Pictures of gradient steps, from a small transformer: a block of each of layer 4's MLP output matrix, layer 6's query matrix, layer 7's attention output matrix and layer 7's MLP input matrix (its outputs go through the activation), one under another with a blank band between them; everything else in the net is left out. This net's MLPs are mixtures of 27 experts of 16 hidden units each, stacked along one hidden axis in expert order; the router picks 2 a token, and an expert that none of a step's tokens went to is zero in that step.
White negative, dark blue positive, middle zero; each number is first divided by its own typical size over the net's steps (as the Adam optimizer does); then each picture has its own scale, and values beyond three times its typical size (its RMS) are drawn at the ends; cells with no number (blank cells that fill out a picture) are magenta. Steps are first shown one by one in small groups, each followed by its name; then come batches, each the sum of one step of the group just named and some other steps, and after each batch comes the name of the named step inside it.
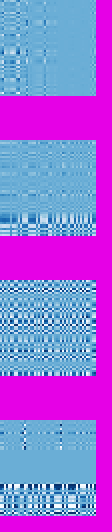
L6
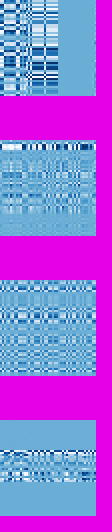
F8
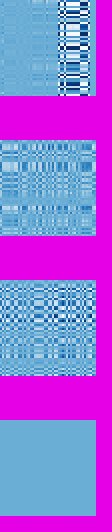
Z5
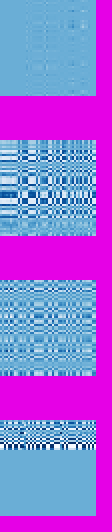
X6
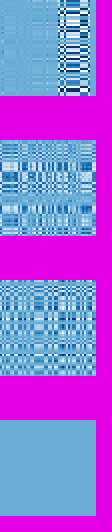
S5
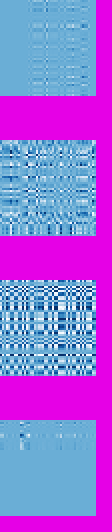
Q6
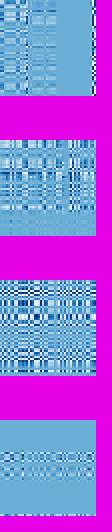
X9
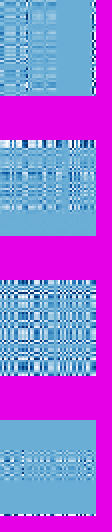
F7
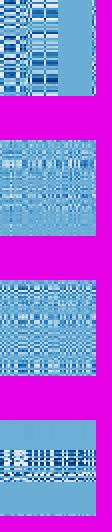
X9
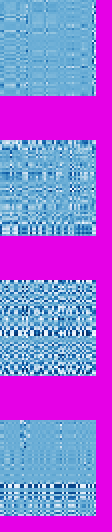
Q6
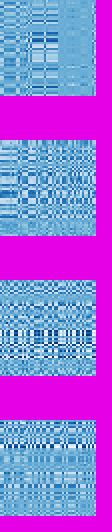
X6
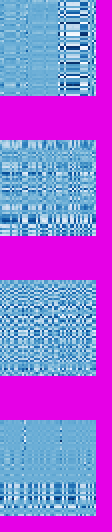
Z5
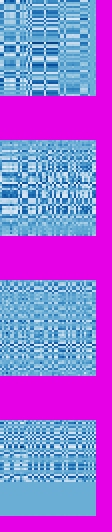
X6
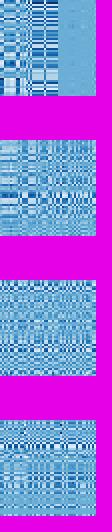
X6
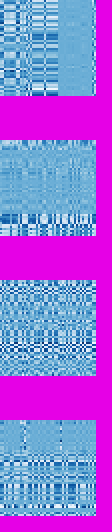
L6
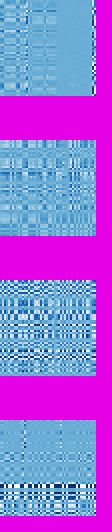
X9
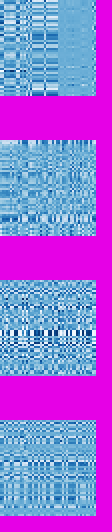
Q6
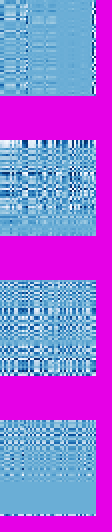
X9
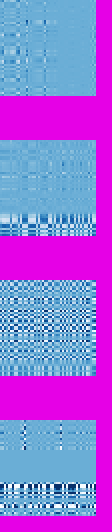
L6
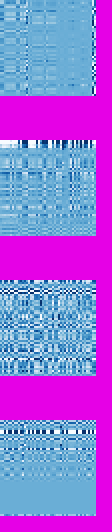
X9
